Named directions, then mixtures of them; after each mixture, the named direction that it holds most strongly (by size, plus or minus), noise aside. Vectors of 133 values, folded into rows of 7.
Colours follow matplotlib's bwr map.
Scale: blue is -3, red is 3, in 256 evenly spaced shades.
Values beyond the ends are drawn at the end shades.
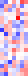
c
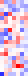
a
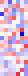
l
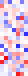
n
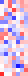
a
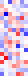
n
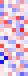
n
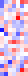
c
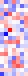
a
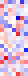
n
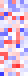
a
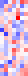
c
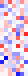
n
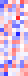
c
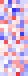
l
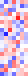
c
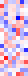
n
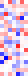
n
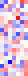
c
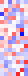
l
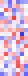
l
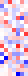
n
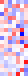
l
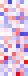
n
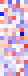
l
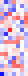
a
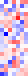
c
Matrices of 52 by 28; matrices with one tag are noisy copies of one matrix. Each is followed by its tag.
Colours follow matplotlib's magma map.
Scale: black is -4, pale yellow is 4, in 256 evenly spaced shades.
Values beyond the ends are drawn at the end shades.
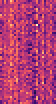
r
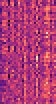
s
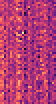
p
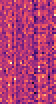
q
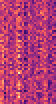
p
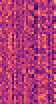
q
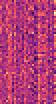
q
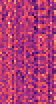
q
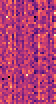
q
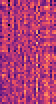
s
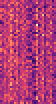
r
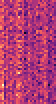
p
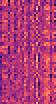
s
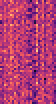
r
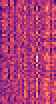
s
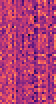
q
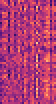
s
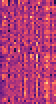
s
